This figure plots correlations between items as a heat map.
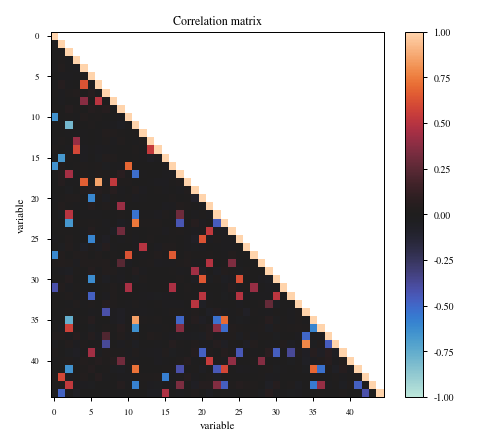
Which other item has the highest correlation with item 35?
11
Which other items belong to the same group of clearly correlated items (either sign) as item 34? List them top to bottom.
7, 37, 38
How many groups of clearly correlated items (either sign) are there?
10
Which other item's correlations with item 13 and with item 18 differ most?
6
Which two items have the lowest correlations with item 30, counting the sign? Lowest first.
5, 39
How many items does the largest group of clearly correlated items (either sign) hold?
9
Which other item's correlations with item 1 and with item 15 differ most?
42
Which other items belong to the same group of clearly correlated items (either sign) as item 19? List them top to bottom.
29, 33
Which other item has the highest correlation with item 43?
2
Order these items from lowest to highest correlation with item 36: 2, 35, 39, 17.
35, 39, 17, 2
